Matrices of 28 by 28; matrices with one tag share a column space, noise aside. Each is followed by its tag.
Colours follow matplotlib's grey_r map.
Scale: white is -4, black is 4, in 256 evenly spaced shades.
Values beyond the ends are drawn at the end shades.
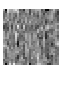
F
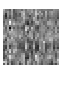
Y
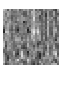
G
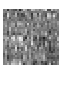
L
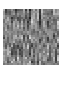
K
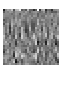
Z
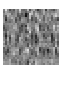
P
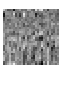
L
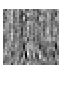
G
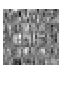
P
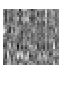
G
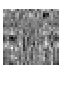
L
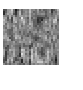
K
